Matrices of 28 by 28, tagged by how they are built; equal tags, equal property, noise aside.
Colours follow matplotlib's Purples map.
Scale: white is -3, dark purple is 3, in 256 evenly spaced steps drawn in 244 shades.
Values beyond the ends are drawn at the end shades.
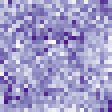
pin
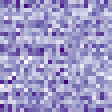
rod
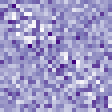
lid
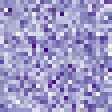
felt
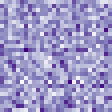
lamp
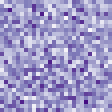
felt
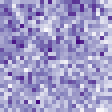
pin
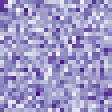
felt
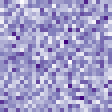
felt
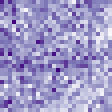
pin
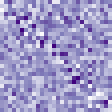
lid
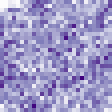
pin
